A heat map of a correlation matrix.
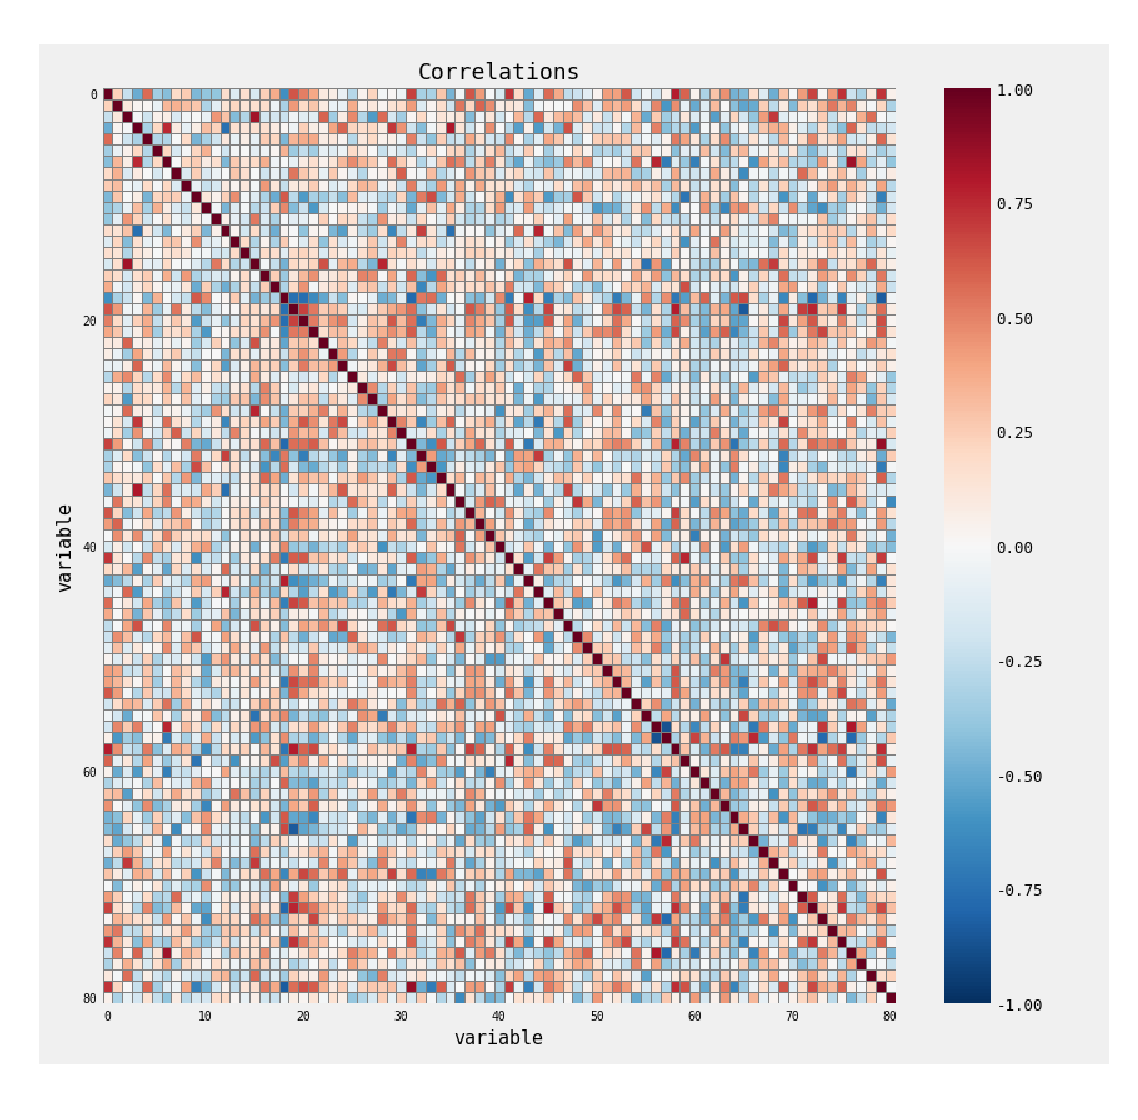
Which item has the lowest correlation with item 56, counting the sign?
57
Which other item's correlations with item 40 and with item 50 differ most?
63
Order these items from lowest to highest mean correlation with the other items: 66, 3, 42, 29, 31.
66, 42, 3, 29, 31
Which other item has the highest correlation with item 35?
3
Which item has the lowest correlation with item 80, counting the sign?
36
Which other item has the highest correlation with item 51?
58
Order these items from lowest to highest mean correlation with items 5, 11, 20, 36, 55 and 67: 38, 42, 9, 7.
42, 7, 9, 38
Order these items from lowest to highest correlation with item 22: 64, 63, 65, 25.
65, 64, 63, 25
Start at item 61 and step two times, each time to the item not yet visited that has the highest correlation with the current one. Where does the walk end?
43
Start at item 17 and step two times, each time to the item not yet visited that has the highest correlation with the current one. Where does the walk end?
41
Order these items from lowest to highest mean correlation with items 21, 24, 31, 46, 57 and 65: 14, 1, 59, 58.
1, 14, 58, 59
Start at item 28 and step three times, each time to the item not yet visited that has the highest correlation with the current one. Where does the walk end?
68
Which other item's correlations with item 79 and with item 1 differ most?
9
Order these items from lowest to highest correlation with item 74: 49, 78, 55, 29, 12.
78, 29, 55, 12, 49
